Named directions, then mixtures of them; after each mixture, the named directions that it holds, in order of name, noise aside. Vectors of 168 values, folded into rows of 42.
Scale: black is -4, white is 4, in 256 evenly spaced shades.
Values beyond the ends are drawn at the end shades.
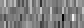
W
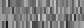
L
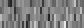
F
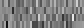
L, W.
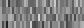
L.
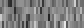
F.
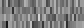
L.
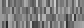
L.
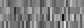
F, W.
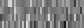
F.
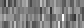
L, W.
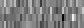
W.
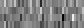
W.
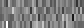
L, W.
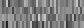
L.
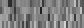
F.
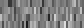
F.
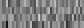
L.
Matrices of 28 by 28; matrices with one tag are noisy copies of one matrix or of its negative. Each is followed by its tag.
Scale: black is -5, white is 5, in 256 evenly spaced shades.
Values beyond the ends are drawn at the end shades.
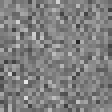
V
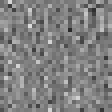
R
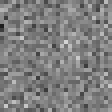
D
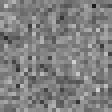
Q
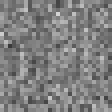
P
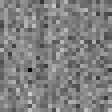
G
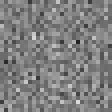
V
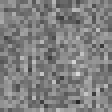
Q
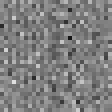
V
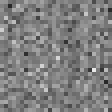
D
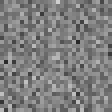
V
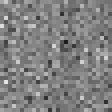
D
